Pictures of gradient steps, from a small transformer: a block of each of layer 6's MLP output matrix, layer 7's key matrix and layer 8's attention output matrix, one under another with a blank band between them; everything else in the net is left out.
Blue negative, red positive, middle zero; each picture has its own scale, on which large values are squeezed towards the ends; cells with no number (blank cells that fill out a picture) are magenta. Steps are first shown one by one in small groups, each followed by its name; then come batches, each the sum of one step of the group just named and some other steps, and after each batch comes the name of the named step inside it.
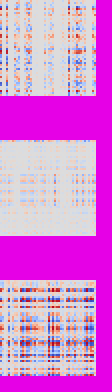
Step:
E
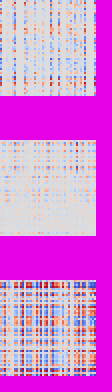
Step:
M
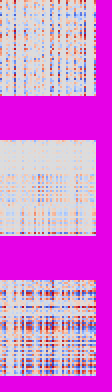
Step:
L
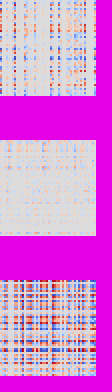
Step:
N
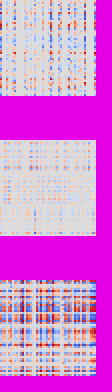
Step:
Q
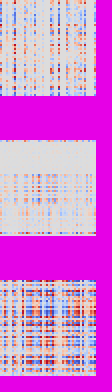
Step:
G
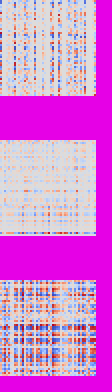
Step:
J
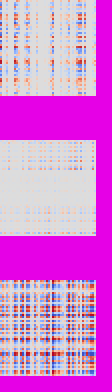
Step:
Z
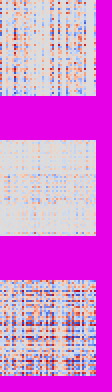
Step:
G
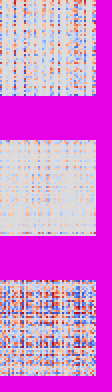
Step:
G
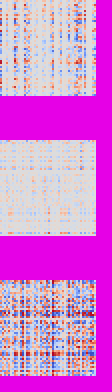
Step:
Z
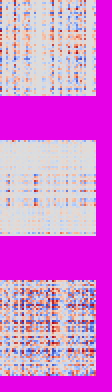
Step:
E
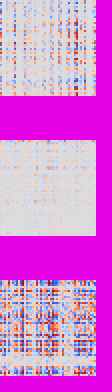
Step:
Q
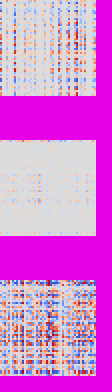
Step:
G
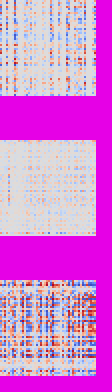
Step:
Q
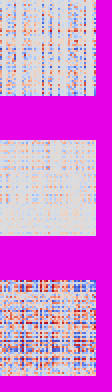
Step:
N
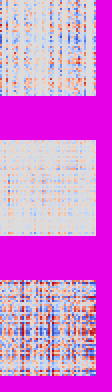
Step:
Q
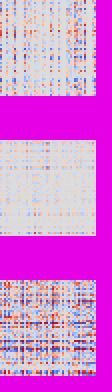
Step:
N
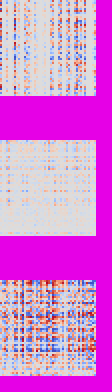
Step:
N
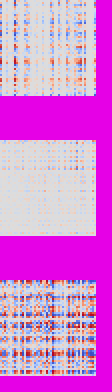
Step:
Z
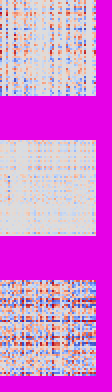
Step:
Q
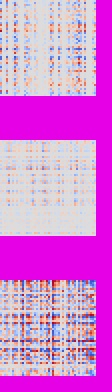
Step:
N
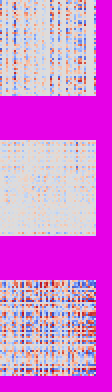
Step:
M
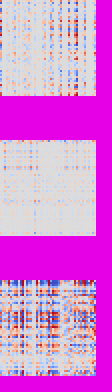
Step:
Q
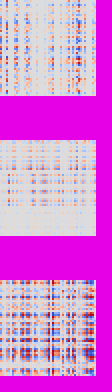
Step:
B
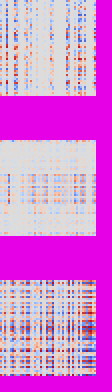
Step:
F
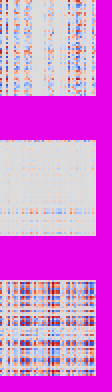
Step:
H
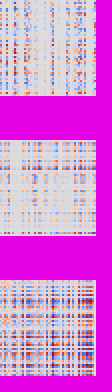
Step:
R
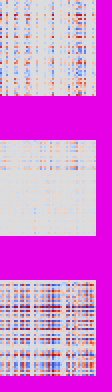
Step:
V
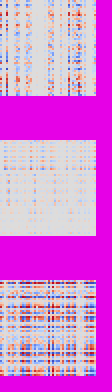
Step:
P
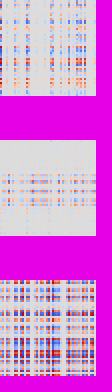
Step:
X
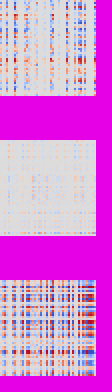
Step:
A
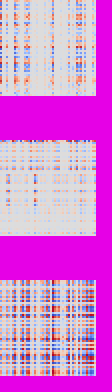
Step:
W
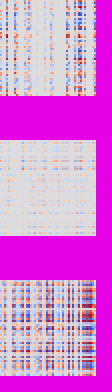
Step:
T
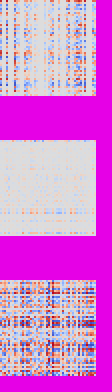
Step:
H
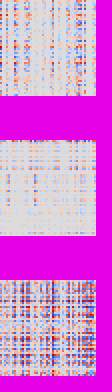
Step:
W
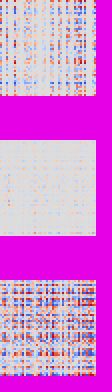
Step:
T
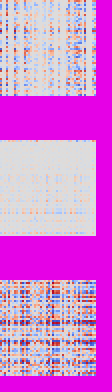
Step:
H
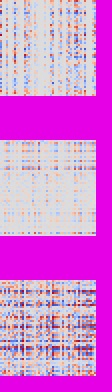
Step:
R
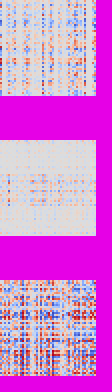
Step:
X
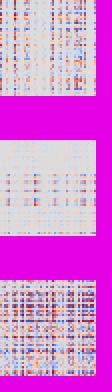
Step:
A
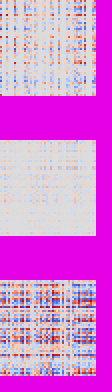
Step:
V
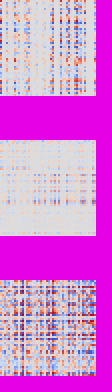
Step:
A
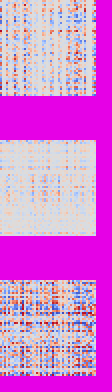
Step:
F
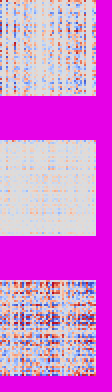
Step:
H
